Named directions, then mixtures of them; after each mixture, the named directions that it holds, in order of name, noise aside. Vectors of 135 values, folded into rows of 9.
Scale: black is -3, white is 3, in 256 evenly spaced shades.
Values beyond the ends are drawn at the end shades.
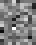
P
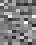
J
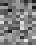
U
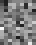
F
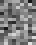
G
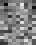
F, P, U.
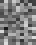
G, J.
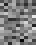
F, J.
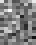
G, J, U.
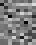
J.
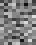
F, J.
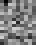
F, G, P.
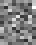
P, U.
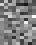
J.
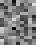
G, J, P.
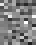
J.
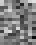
G, U.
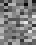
F, J, U.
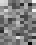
F, G, U.
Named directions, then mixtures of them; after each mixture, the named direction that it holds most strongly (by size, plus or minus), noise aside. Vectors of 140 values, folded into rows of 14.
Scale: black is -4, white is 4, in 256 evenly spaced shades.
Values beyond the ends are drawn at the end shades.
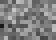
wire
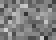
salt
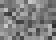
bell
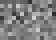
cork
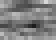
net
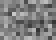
bell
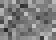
salt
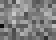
wire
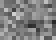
bell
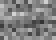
net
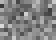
wire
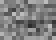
bell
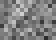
wire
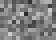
cork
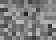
bell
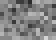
wire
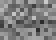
bell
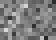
salt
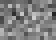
cork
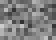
wire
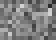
salt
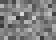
cork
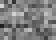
wire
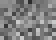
bell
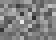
cork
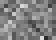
salt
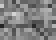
salt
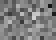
cork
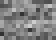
net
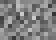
cork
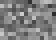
cork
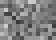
bell
